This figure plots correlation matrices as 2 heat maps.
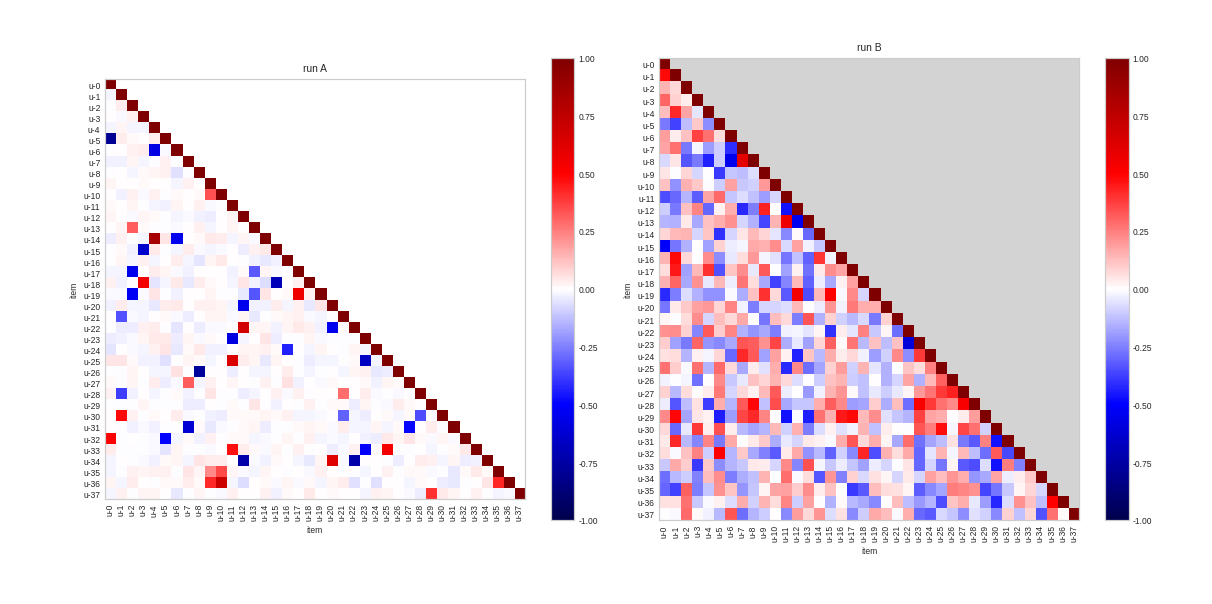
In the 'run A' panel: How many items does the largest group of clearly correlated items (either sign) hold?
4
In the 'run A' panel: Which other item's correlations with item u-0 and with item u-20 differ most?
u-5
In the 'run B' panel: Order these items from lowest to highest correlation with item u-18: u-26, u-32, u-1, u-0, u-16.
u-26, u-16, u-0, u-1, u-32
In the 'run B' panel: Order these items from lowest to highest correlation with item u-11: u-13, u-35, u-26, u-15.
u-15, u-26, u-35, u-13
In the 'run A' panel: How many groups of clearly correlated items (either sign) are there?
12
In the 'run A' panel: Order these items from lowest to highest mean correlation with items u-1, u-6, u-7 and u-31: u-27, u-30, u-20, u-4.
u-4, u-27, u-20, u-30
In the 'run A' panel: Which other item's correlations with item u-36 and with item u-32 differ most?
u-10
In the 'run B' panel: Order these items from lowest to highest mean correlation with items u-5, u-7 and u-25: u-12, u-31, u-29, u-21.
u-31, u-12, u-29, u-21
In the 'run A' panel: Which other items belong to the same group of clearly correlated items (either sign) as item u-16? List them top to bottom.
u-24
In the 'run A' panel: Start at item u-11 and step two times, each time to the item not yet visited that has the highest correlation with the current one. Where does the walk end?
u-33
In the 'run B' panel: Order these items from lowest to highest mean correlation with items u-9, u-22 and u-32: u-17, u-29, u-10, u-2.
u-10, u-29, u-17, u-2
